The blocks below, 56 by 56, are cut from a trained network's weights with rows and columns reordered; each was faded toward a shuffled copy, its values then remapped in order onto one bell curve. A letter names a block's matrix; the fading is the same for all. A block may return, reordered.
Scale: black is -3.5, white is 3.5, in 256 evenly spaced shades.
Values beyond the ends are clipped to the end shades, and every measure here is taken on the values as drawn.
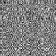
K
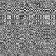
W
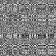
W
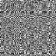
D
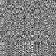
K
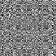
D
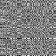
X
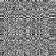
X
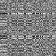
X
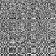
X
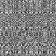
W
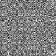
K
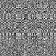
W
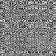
W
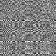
X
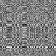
X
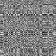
W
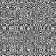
W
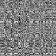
D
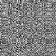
K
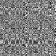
D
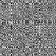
D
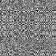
W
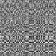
X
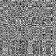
D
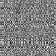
W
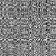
D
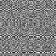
X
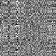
K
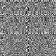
D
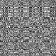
W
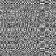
W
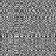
X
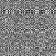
W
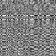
X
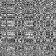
W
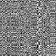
D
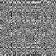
D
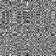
D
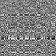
X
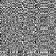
D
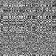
W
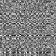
W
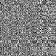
K
